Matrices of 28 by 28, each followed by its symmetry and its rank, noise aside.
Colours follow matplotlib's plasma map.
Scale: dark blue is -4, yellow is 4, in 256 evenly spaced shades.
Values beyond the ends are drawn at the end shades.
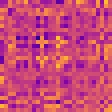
symmetric, rank four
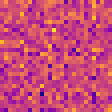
no symmetry, rank eight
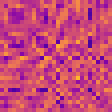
symmetric, rank four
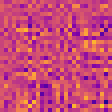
antisymmetric, rank four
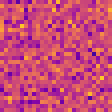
no symmetry, rank eight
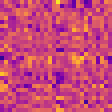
antisymmetric, rank six
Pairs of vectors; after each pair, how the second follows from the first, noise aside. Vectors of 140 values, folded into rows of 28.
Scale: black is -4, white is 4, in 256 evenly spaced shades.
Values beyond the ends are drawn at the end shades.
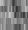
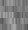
reversed, negated, shrunk.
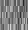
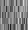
negated.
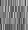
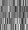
shuffled.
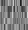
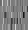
wrapped around, partly zeroed.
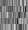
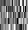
scaled up.
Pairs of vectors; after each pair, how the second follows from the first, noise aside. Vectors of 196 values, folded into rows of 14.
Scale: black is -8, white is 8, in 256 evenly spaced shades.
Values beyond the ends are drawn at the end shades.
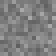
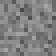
negated.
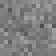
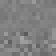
partly zeroed.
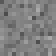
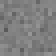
wrapped around, shrunk.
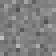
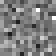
reversed, scaled up.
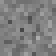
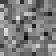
reversed, scaled up.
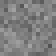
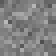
wrapped around, negated.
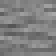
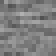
wrapped around, negated.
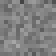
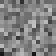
reversed, scaled up.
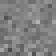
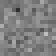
wrapped around, negated.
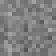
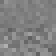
wrapped around, partly zeroed.
